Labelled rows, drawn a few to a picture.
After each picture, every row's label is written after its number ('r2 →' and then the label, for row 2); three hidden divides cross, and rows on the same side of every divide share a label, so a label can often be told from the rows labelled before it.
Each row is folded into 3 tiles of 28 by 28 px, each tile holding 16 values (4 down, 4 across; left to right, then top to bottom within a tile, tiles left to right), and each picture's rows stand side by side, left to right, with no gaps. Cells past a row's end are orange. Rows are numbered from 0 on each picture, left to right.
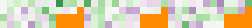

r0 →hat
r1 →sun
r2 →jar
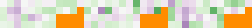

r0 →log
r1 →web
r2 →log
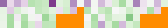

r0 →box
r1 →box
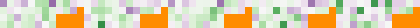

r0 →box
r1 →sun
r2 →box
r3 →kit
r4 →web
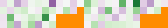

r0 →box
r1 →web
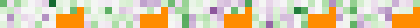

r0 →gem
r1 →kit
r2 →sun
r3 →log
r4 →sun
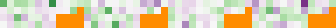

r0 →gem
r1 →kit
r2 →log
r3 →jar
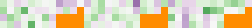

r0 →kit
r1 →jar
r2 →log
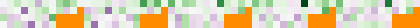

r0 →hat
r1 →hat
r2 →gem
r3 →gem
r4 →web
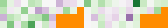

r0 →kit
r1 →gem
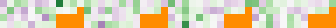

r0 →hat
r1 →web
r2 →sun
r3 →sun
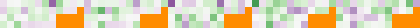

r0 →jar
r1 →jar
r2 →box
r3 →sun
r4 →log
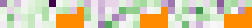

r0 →box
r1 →log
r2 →jar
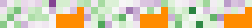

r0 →jar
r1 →sun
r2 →kit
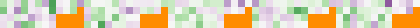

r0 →web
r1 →sun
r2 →kit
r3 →log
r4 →box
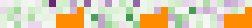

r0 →jar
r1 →box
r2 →kit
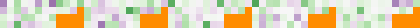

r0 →jar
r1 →log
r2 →gem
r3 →gem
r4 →kit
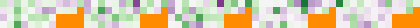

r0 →sun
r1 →jar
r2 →jar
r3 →web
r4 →gem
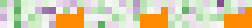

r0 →sun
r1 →jar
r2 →jar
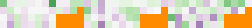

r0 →gem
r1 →log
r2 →hat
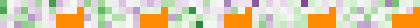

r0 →web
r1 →sun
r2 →kit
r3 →box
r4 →jar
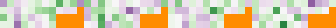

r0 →log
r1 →sun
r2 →log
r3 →kit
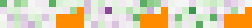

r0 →gem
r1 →hat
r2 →kit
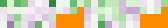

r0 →gem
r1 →sun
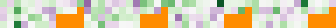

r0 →sun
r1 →jar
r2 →gem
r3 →web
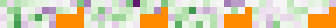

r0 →sun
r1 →jar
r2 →kit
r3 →log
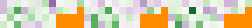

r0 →jar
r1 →kit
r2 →kit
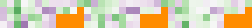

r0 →sun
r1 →sun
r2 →sun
